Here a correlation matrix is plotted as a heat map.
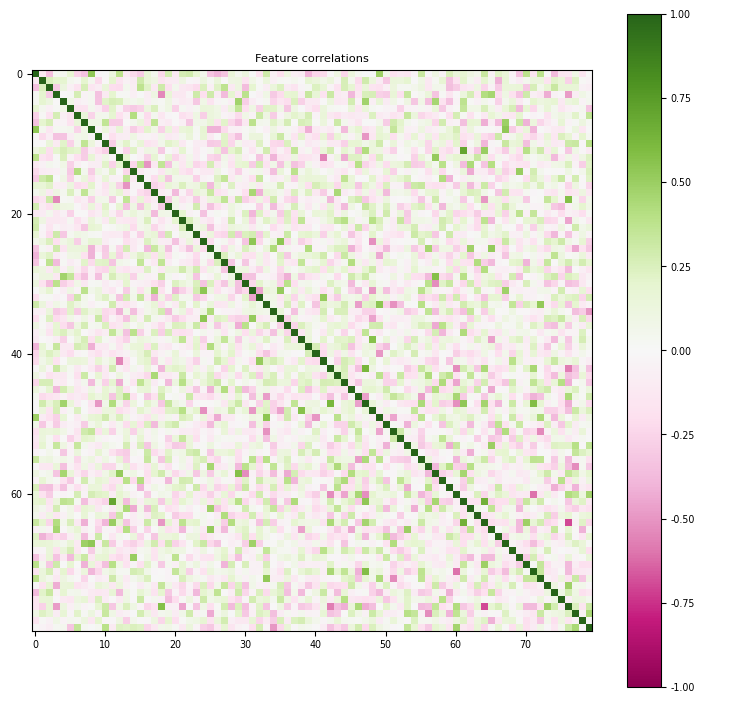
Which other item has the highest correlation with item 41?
32
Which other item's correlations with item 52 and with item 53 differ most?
65
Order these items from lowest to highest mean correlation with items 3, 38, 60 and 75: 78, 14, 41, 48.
14, 41, 78, 48
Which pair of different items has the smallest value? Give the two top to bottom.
64, 76
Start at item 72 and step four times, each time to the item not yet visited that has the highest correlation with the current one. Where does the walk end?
8
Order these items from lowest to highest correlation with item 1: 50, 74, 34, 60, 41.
50, 60, 34, 41, 74
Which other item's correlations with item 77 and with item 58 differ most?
56
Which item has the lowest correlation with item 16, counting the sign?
13
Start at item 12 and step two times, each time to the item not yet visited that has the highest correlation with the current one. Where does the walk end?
29
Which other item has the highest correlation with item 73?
76
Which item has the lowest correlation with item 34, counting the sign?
79
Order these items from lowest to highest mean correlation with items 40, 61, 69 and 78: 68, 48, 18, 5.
18, 5, 68, 48
